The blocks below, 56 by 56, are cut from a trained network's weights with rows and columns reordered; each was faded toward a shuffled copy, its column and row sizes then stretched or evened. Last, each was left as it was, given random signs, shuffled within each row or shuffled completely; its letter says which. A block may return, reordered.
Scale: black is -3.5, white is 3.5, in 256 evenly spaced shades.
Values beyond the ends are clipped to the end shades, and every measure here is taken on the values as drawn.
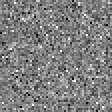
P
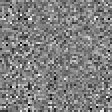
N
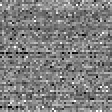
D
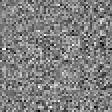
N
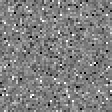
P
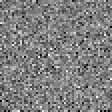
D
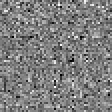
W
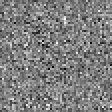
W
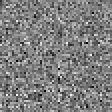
W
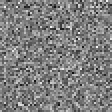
W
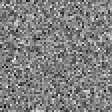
P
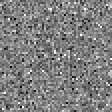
P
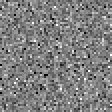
P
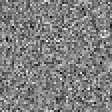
D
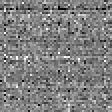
N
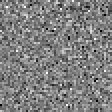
P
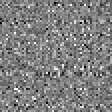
N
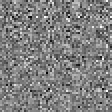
N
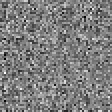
W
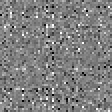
W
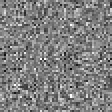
N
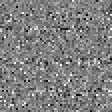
D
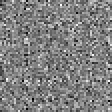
W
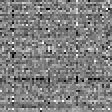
N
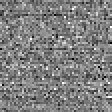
D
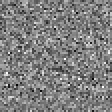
D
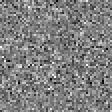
D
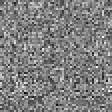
N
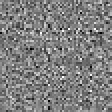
N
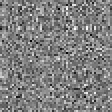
N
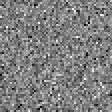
P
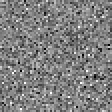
P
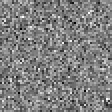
D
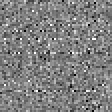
W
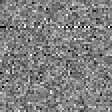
D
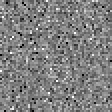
P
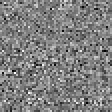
D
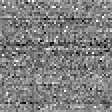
D
